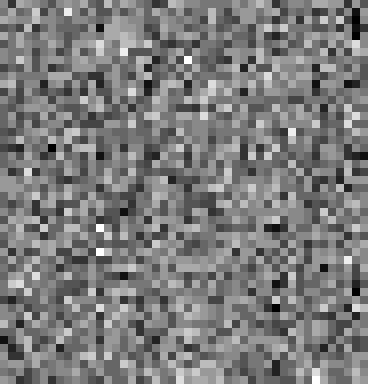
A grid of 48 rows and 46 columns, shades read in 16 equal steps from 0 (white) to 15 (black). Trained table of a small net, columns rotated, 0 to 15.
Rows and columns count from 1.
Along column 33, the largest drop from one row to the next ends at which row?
33
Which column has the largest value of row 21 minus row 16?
40
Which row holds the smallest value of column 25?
47
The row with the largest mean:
20
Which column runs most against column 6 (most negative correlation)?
34
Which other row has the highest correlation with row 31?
25
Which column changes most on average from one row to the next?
35
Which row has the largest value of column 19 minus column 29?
12
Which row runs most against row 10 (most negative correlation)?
39
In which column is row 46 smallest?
16
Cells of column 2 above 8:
19
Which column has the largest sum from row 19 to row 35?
24
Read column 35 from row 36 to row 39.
14 10 3 15
